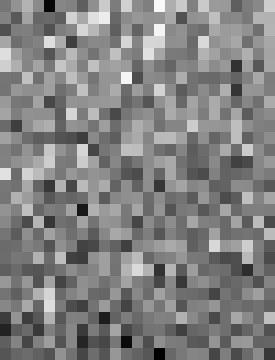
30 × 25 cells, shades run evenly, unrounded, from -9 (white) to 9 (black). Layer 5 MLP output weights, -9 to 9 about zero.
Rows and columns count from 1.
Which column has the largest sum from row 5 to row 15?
22
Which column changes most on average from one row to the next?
5
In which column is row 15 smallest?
1
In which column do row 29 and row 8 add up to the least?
15
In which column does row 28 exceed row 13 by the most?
8
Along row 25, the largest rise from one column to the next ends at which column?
6
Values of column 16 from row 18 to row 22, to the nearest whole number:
3 -1 0 -3 0
